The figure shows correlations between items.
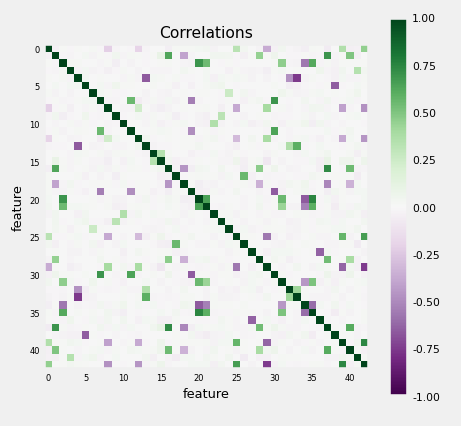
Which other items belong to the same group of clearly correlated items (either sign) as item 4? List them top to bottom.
13, 32, 33
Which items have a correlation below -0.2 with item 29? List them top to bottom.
0, 25, 39, 42
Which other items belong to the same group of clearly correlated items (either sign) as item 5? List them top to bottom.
38
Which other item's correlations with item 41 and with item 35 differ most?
20
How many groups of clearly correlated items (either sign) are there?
13
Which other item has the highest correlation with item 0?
42
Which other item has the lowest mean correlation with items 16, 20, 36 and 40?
18
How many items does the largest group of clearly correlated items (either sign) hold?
7
